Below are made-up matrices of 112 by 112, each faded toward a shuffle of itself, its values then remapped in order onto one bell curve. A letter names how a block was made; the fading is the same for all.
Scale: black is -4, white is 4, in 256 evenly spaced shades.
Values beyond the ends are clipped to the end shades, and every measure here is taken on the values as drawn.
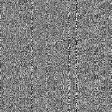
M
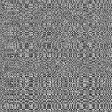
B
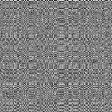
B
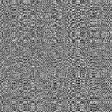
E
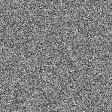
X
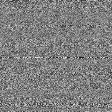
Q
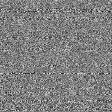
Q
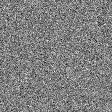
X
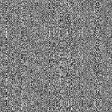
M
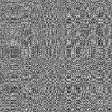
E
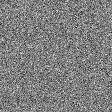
X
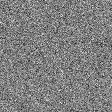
X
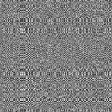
B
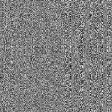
M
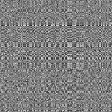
B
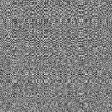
E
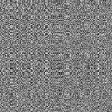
E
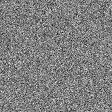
X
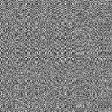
E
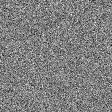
X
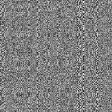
M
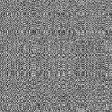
E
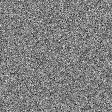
X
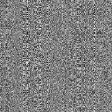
M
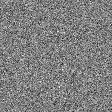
X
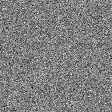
X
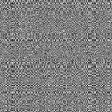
B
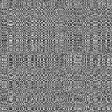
B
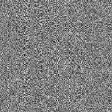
M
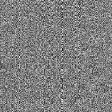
M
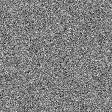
X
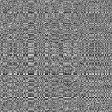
B
